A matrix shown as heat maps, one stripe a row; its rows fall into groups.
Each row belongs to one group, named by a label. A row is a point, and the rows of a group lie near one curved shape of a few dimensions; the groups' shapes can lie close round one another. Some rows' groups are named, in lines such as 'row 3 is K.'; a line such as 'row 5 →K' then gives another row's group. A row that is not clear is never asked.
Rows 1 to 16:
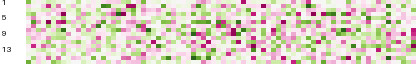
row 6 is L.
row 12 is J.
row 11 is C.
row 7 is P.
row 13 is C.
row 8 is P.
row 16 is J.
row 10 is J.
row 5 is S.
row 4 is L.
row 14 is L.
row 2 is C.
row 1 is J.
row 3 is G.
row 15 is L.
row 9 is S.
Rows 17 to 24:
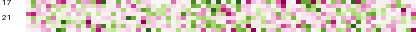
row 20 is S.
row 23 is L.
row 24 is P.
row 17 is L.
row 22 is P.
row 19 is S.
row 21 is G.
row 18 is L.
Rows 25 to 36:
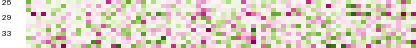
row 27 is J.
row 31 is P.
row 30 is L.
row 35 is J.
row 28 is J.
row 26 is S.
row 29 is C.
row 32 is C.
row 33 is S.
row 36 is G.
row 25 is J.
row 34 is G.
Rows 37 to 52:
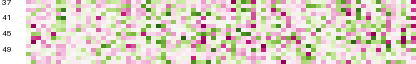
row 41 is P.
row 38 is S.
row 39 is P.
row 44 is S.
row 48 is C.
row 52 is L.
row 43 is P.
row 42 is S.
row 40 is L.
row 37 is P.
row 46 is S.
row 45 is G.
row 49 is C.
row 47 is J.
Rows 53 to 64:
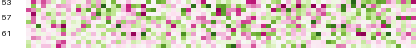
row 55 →P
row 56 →P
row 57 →J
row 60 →P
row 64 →G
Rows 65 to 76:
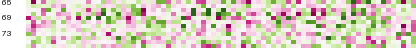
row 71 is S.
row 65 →J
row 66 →G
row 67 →L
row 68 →L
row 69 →P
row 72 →S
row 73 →J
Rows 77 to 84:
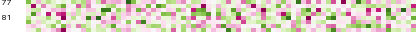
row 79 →C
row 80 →L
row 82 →J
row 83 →S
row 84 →G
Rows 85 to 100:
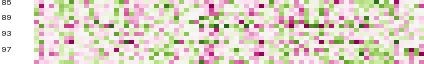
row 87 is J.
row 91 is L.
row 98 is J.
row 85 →S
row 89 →L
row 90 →P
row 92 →C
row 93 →J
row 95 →L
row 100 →S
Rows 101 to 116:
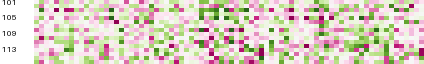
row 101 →L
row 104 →L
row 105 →L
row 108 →S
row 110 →P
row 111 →S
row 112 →S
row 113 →P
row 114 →J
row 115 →C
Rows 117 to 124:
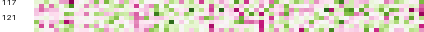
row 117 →G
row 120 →P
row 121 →C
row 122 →G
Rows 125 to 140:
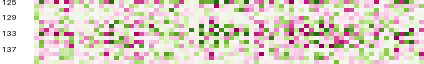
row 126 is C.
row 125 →L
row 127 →G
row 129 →J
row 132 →S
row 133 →L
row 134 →S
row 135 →L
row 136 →L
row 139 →J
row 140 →G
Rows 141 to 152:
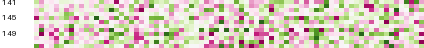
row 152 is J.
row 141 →J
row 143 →C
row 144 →S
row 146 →C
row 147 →P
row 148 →L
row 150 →C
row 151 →P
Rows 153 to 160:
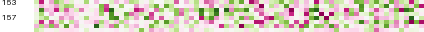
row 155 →L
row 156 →L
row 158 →J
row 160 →G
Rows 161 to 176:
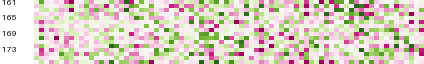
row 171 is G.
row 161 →L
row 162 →S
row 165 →G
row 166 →S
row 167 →C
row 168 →J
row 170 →L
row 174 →S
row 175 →J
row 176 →L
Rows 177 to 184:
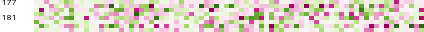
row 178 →L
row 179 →J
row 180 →G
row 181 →P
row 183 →C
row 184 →C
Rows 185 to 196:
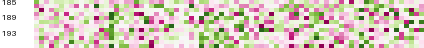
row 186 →P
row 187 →J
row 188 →C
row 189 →L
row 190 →C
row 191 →G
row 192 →C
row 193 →L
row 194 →L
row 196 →L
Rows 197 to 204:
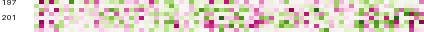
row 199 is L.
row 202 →J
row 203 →J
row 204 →S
